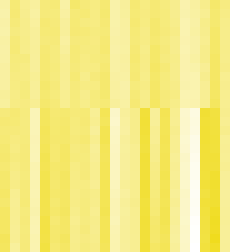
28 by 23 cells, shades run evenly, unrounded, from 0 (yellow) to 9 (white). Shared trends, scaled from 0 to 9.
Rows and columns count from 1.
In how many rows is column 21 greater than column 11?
12
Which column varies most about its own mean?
21
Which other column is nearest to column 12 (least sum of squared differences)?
4
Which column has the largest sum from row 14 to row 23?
20
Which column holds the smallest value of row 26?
22
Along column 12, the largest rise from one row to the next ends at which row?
13
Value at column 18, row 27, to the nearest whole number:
5
